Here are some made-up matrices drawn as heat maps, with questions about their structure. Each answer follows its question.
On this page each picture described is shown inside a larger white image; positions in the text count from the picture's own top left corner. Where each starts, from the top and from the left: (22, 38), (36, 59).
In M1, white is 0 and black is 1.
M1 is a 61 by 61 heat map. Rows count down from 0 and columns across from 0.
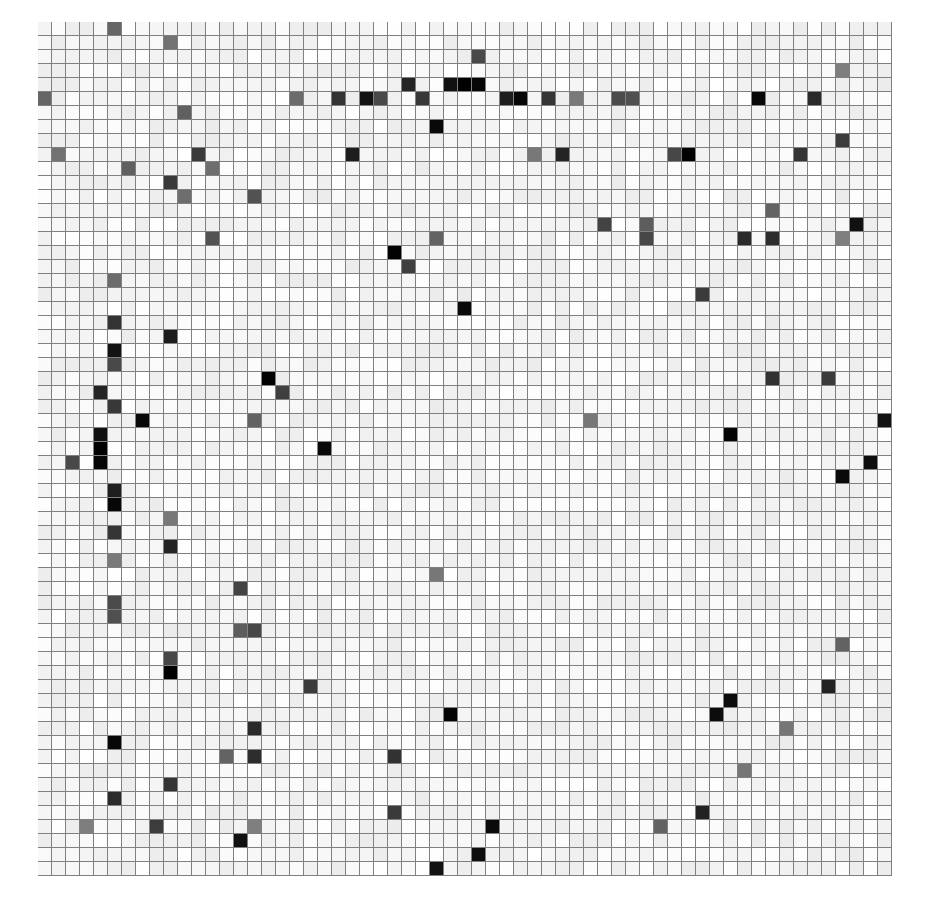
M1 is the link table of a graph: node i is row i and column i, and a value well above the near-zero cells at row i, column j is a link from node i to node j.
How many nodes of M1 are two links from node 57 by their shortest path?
5
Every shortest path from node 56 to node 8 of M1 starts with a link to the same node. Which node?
node 25
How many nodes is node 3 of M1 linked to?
1
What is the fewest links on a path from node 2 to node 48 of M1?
5
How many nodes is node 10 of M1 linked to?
2
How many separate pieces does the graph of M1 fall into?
4
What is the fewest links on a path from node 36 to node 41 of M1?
2
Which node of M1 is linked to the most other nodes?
node 5
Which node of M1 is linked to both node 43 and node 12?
node 15
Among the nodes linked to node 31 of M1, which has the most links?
node 4
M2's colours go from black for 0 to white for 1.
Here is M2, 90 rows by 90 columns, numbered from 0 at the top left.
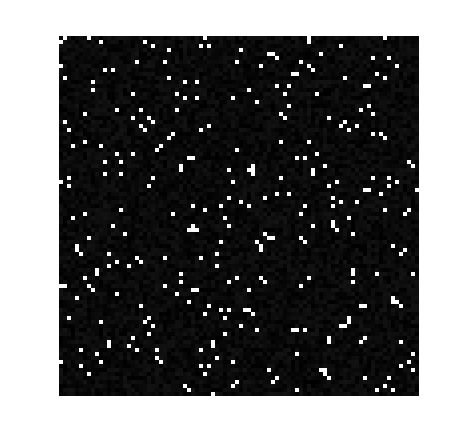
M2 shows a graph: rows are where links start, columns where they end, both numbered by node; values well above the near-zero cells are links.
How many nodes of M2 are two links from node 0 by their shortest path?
10
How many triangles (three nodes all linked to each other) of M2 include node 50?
0
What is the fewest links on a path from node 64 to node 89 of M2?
6
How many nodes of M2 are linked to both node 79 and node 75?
0
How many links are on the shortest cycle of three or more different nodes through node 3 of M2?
6
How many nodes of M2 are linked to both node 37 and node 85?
2
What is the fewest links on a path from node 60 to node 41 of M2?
7
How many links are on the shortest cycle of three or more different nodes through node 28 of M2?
6
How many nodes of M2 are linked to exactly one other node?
3
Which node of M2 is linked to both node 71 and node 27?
node 10
